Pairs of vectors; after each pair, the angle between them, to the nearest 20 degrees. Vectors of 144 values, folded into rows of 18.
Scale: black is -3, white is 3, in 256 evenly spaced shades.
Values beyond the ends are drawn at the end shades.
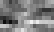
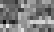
40 degrees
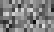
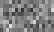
160 degrees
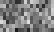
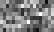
40 degrees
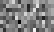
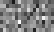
160 degrees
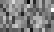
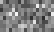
100 degrees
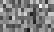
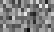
20 degrees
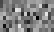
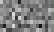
80 degrees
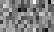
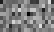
120 degrees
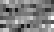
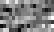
20 degrees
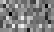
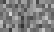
140 degrees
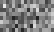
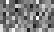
120 degrees
